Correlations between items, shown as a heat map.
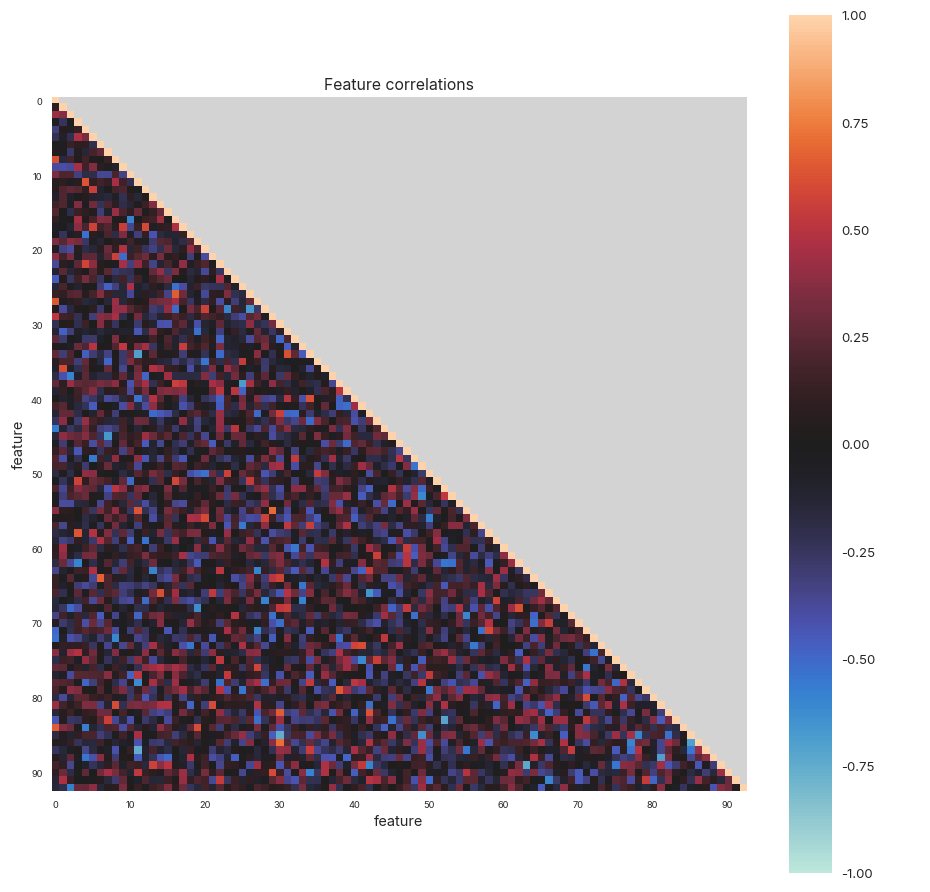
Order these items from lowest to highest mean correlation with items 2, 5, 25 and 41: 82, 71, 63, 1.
82, 63, 71, 1
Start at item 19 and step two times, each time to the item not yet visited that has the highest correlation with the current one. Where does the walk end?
0
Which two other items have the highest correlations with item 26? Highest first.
16, 51
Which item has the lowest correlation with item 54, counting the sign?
45
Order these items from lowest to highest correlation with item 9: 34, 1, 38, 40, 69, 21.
21, 1, 34, 40, 69, 38
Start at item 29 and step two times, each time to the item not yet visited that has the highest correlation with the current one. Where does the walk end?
11
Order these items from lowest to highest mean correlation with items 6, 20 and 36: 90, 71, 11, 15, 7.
15, 71, 11, 7, 90
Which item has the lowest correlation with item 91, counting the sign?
66
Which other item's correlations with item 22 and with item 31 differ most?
34
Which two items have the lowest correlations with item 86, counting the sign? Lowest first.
85, 77
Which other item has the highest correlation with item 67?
59
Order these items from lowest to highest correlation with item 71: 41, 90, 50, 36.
90, 41, 36, 50
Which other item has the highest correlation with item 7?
83
